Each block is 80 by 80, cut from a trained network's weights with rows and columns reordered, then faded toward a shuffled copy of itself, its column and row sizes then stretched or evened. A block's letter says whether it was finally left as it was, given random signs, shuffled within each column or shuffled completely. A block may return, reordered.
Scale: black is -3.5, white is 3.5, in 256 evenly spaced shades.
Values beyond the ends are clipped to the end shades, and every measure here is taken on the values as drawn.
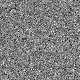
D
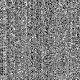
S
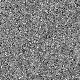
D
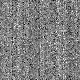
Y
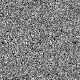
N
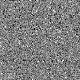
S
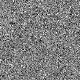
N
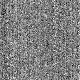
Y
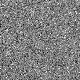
D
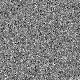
D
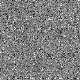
S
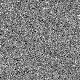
D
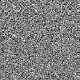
S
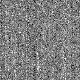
Y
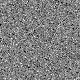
D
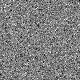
D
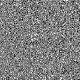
S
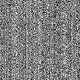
S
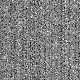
Y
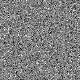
Y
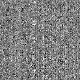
S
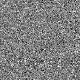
N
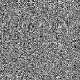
S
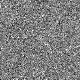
Y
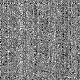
S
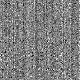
S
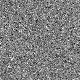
D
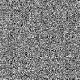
S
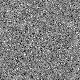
D
